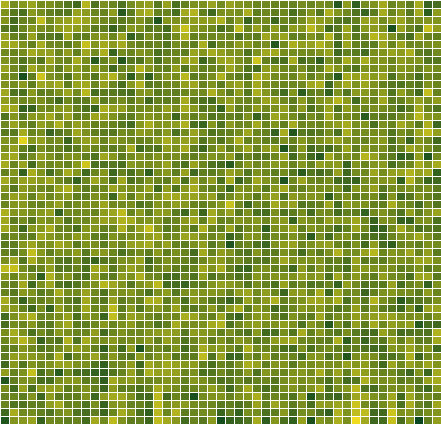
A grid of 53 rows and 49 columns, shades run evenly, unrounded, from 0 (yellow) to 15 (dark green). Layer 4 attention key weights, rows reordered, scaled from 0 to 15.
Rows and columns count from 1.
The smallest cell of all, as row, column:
53, 40
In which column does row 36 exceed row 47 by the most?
4
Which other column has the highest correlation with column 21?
39
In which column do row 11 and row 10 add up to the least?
5
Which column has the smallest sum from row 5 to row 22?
21
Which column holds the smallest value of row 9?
16
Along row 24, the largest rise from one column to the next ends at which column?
18
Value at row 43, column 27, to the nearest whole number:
7
